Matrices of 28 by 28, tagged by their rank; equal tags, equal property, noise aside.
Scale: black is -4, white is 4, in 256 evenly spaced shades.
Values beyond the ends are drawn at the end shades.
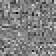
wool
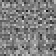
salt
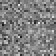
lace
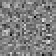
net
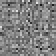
net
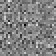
salt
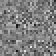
lace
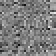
net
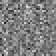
net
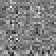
salt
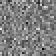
wool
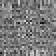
salt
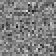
wool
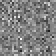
net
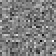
net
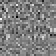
lace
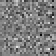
net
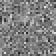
wool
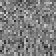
lace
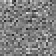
lace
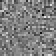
lace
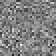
net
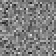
net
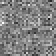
net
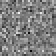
lace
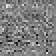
net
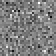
salt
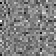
salt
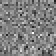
wool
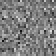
salt
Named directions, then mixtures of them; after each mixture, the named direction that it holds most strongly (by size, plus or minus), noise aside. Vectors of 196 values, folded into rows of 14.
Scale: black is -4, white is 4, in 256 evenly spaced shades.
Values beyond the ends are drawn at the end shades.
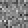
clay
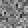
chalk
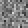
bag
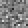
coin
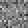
clay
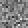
coin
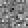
coin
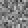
clay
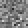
coin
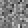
bag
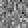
bag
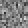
chalk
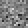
coin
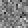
chalk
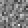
chalk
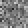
chalk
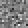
coin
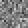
bag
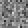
bag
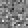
coin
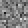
chalk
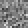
clay
